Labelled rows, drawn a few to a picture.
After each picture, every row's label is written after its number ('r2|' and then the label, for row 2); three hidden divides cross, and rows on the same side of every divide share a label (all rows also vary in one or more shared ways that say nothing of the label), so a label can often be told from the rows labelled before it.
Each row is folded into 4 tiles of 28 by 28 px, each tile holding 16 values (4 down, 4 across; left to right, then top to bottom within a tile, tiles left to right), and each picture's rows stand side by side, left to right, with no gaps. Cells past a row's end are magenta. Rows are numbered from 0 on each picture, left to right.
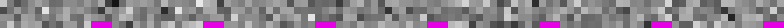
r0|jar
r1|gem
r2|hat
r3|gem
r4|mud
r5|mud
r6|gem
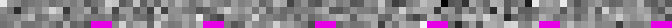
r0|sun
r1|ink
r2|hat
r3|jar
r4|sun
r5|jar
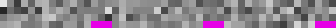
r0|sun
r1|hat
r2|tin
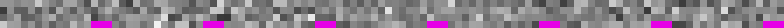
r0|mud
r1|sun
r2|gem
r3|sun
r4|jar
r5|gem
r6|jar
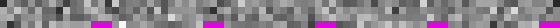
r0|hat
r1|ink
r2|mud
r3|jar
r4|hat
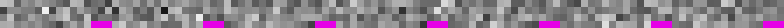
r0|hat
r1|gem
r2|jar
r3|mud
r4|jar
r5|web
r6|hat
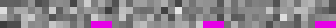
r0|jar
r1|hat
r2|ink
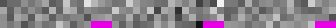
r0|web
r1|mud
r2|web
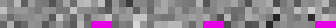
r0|ink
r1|jar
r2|sun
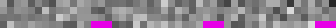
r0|ink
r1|jar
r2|hat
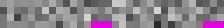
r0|hat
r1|hat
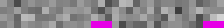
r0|jar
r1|tin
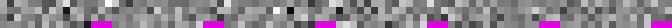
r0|web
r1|jar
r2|sun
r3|web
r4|tin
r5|web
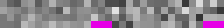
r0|jar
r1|ink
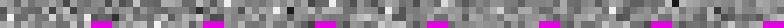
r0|hat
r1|ink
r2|sun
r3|sun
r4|jar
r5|sun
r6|mud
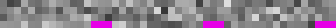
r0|ink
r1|gem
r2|jar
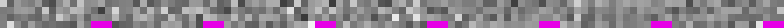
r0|ink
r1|jar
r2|tin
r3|ink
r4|hat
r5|mud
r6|sun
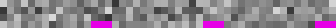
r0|web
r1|mud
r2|sun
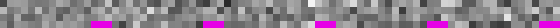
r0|mud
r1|hat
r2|web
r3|mud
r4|sun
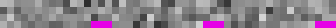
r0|tin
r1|mud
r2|mud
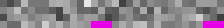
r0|ink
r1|ink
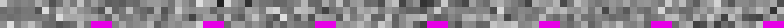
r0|ink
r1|ink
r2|jar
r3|hat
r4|sun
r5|mud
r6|sun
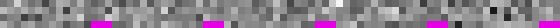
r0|gem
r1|jar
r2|tin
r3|sun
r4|tin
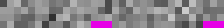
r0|gem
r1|ink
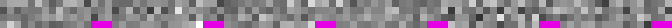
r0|mud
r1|ink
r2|web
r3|sun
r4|mud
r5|gem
